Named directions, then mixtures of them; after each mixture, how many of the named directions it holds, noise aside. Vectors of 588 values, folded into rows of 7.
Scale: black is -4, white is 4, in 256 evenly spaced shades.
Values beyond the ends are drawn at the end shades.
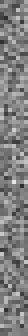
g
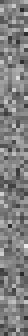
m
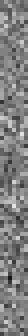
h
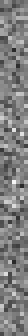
three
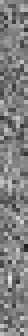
two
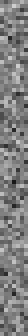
three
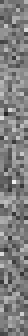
three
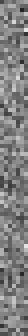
two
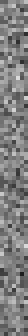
one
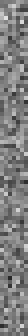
three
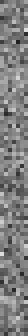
two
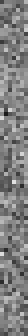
three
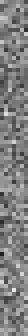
two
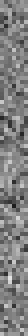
one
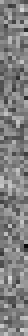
two
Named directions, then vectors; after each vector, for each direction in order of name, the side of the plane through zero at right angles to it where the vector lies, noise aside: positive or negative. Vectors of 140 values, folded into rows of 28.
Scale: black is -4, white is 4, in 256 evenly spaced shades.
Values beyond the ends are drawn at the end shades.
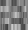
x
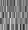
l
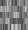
negative, positive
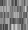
negative, positive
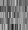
positive, negative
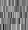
negative, positive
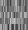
positive, negative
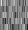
negative, negative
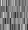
negative, negative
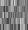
negative, negative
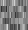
negative, negative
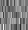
positive, negative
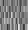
positive, positive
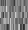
positive, positive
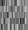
negative, positive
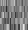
negative, negative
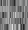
positive, positive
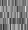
negative, positive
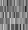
positive, negative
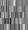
negative, negative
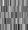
negative, negative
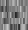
negative, negative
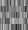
positive, negative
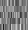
negative, positive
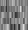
negative, negative
